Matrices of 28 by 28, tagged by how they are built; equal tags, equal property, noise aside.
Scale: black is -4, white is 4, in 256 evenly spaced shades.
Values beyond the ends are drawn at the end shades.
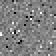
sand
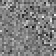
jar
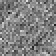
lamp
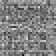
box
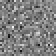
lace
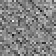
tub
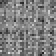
box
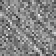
tub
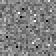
sand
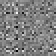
lace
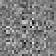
lace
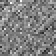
lamp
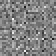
lace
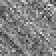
tub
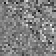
jar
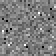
sand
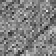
lamp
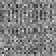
box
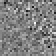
jar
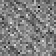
tub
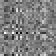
lace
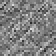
lamp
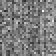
box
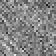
tub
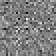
lace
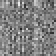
box
